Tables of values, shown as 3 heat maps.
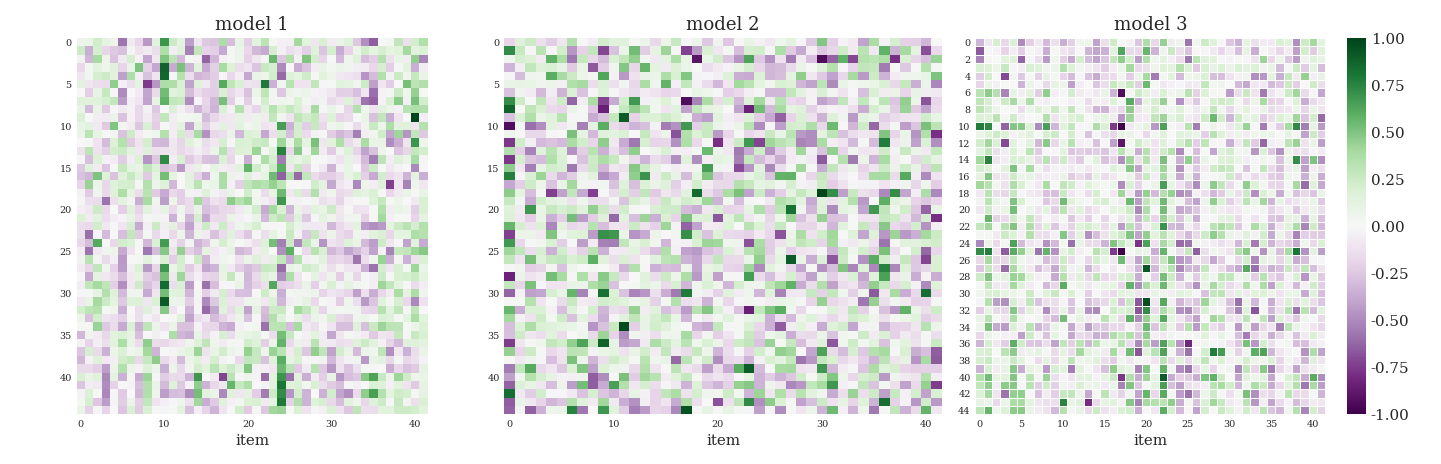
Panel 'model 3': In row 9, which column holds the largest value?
28
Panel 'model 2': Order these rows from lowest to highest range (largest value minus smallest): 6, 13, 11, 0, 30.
6, 0, 13, 11, 30
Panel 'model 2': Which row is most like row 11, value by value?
38
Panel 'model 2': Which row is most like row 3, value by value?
40
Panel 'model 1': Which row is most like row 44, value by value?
33
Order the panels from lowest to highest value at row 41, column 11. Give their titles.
model 3, model 1, model 2
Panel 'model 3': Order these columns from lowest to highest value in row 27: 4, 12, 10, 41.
41, 12, 10, 4
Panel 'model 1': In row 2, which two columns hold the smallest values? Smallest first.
15, 41
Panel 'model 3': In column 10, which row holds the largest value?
43
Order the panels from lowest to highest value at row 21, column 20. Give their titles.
model 2, model 1, model 3
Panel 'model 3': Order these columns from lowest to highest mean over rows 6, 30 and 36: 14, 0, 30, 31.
30, 31, 0, 14
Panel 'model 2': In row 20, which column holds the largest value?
27
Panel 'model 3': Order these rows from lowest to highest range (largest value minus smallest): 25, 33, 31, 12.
33, 12, 31, 25
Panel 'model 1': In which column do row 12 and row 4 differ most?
10
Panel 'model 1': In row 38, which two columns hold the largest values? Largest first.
24, 9
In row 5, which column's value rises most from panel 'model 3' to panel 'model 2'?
15
